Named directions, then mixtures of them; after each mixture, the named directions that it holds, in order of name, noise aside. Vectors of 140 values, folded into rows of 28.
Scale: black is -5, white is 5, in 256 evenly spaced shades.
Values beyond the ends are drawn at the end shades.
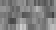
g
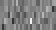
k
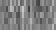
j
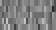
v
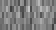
j.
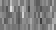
j.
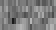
g, k.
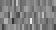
k.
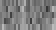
g, j, k.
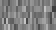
v.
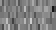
k, v.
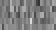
j, k.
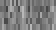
j, k.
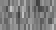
j.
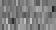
g, k, v.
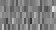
k, v.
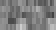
g.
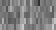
g, j, v.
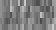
g, j.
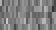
v.
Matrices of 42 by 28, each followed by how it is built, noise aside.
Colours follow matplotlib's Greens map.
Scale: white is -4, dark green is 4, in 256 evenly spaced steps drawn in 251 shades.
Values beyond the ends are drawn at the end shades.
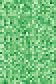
blocks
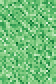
Toeplitz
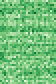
blocks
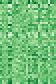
low rank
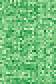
blocks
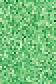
noise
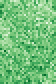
smooth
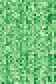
blocks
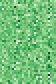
uneven columns
